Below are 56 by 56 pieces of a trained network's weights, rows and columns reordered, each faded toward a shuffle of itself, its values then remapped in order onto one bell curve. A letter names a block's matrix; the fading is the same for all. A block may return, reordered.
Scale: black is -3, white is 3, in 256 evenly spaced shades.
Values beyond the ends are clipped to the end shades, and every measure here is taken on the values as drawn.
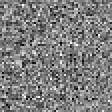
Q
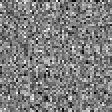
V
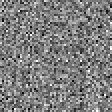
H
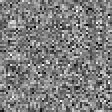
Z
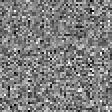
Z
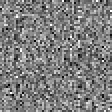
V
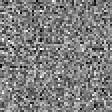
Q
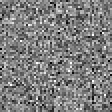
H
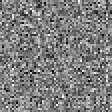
Z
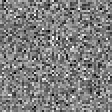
Z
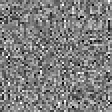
Z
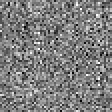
H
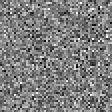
Q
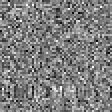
V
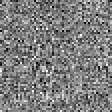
V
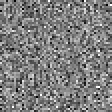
Z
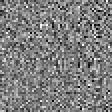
H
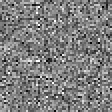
Q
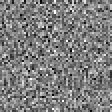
Z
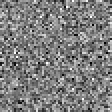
Q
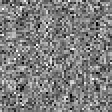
V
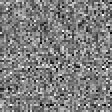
Q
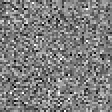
Z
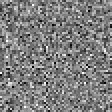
Q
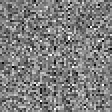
Q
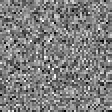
V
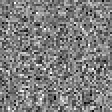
H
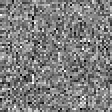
Z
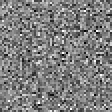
Q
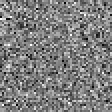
Q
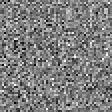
H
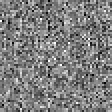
H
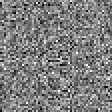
V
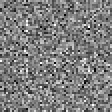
Q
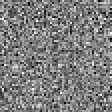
Q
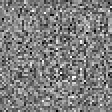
Z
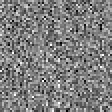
H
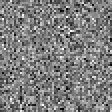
V
